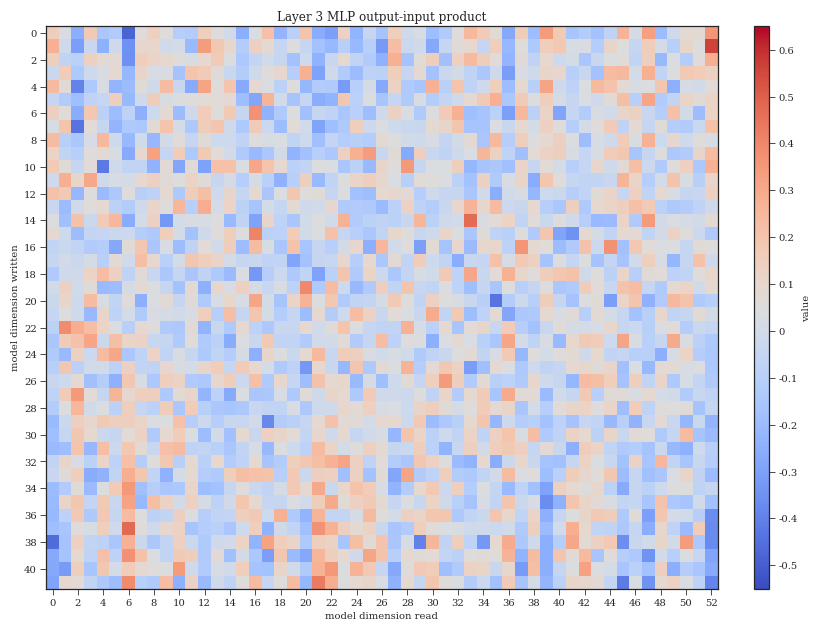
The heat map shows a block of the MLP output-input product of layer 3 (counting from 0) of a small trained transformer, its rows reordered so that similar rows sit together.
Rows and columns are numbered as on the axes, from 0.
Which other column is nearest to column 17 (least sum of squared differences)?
50
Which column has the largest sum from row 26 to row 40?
6
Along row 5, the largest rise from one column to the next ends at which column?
17
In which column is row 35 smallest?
39
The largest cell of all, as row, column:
1, 52
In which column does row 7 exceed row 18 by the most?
16
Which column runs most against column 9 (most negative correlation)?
5
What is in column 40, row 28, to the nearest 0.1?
0.1
